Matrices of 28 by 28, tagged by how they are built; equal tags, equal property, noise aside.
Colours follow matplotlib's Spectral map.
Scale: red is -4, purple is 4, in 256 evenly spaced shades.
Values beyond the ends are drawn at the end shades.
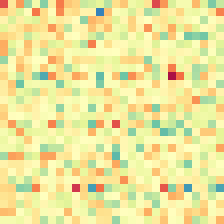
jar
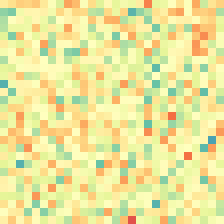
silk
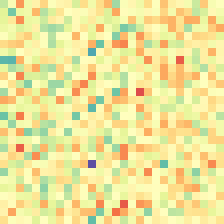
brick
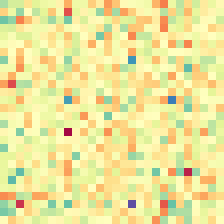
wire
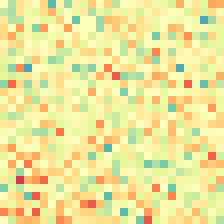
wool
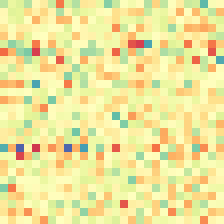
jar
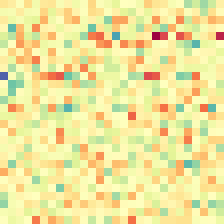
jar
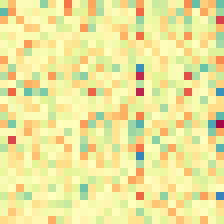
wire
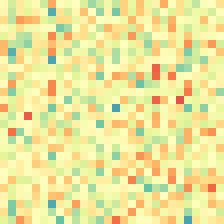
brick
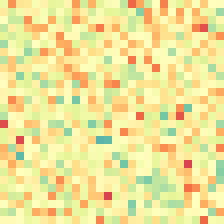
wool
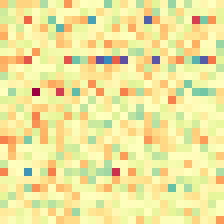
jar
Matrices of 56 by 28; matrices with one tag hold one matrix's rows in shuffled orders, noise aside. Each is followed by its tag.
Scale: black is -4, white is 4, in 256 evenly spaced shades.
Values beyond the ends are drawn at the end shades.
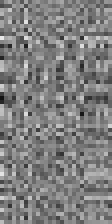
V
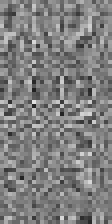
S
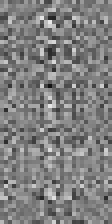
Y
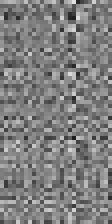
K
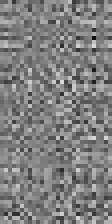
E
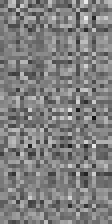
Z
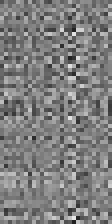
K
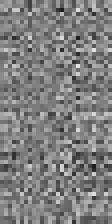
E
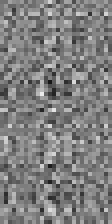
Y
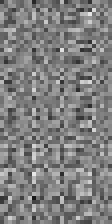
S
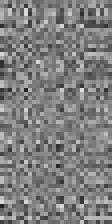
V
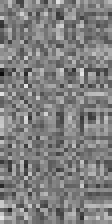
V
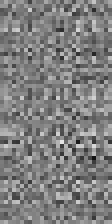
E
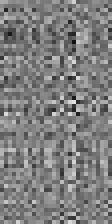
K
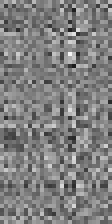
K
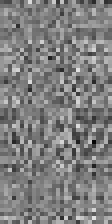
E
